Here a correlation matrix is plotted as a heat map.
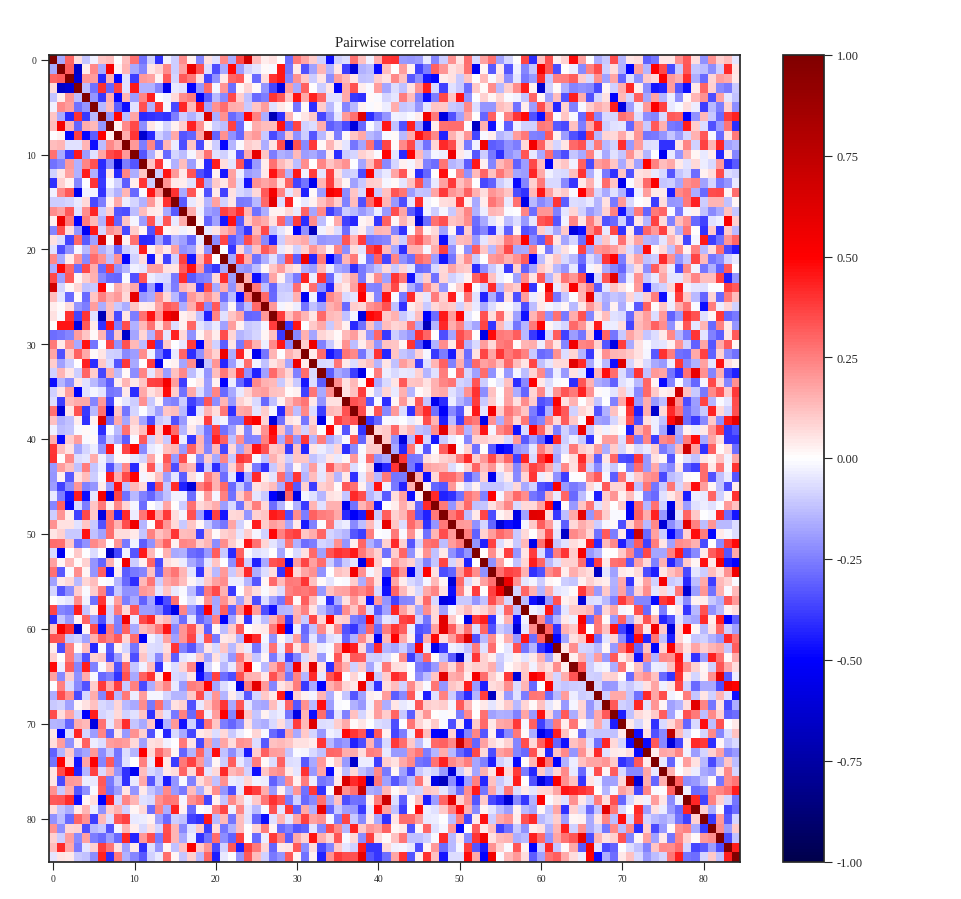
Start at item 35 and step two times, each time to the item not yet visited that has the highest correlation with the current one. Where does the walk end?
38
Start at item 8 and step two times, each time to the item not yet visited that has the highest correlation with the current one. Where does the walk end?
6
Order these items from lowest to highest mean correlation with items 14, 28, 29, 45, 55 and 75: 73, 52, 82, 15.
52, 82, 73, 15
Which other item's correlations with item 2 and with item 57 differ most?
60
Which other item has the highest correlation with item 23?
69
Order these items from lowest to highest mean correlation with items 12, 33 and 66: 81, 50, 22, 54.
81, 54, 22, 50
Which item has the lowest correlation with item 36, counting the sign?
47
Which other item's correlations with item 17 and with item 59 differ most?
83
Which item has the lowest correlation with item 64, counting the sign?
18
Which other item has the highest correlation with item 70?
32
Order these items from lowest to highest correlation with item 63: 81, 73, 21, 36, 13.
13, 21, 36, 73, 81
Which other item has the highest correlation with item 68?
79
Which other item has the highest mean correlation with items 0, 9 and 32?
64
